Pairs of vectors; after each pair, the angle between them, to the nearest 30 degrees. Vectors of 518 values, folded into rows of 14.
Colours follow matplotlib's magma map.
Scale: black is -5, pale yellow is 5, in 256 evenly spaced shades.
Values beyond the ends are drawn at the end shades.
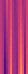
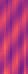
120 degrees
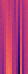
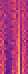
150 degrees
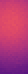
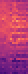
30 degrees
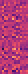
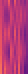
90 degrees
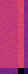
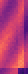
60 degrees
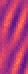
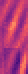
150 degrees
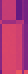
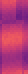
60 degrees
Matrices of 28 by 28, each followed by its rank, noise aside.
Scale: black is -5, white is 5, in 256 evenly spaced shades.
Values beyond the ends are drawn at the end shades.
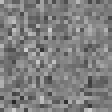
six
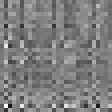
two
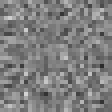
four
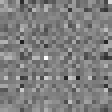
three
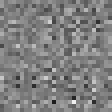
four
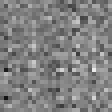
five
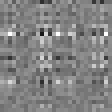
two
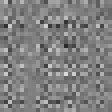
two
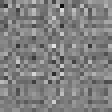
three
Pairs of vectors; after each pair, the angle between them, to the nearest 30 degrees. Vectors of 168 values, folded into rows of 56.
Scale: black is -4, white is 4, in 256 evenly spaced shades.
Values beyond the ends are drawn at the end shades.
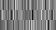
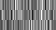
30 degrees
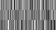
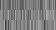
120 degrees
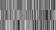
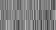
30 degrees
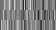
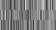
120 degrees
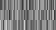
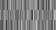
120 degrees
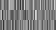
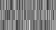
90 degrees
